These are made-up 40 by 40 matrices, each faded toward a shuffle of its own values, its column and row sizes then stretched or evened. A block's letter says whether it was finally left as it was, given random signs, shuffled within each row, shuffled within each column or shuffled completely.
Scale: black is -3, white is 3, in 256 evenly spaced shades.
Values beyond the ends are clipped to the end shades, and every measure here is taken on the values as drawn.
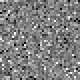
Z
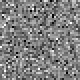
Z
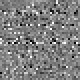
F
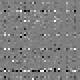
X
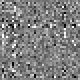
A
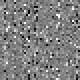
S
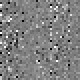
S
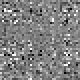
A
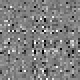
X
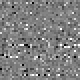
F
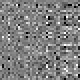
X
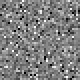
Z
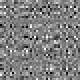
X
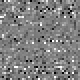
F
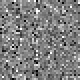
S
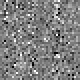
S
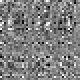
X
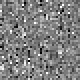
S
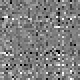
A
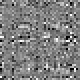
X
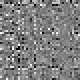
X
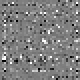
A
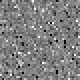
Z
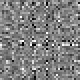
X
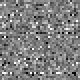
F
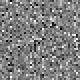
S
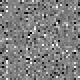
S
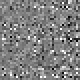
A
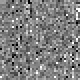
S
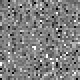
S
